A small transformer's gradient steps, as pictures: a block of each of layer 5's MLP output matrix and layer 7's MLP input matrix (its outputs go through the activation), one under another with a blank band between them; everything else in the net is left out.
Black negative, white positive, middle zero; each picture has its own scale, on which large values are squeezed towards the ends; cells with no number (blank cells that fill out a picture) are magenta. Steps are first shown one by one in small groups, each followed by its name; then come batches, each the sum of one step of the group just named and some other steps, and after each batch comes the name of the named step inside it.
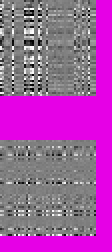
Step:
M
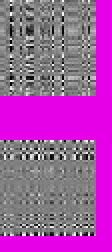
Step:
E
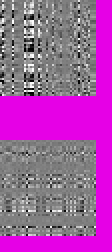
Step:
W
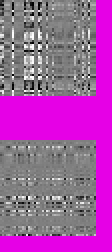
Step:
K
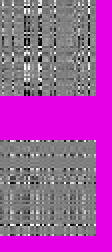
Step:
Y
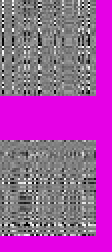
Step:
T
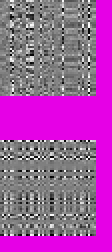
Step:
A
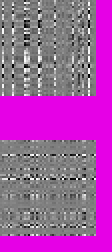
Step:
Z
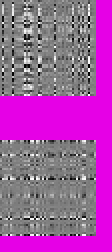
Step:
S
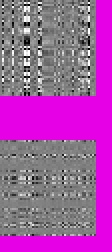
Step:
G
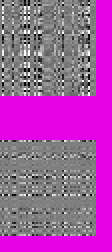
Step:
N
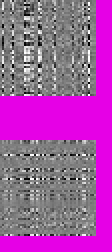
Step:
Z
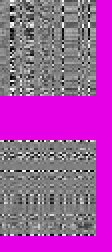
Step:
A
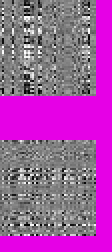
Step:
T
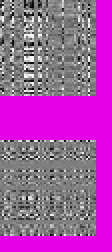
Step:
A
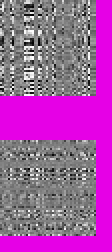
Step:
M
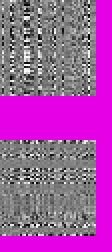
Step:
E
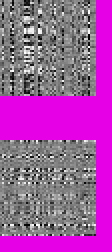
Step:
S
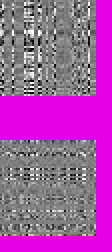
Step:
W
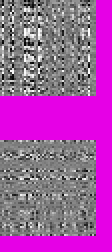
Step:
Z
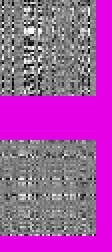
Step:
S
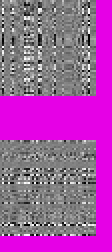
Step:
T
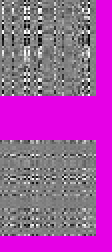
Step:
N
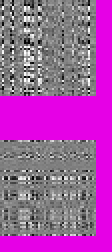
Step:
G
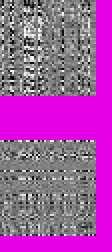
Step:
A
